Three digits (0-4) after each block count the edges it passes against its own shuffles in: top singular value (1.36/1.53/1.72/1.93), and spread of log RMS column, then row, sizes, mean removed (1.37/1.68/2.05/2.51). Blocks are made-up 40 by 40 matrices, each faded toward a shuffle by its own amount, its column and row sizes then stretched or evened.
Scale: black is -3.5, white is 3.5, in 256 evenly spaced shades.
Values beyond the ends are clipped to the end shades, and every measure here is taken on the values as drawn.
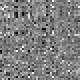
4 3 1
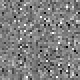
0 2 0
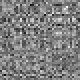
4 0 3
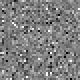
1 2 0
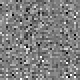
1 4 0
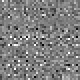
3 2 4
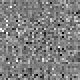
2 0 3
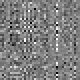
4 4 2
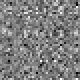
4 3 1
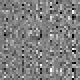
4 4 1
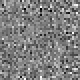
1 2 1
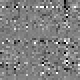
2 3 3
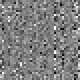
3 4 0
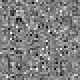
2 1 0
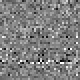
3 0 3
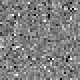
1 1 2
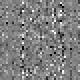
1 4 0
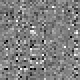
4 3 1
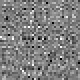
4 1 1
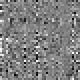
3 4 2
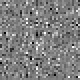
3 2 2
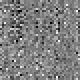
3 3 1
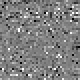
2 0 2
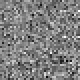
0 0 1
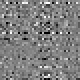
4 2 4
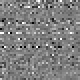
1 1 4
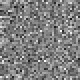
2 0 1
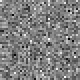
2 1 0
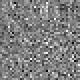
3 1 1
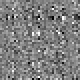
3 3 2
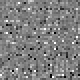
1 0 3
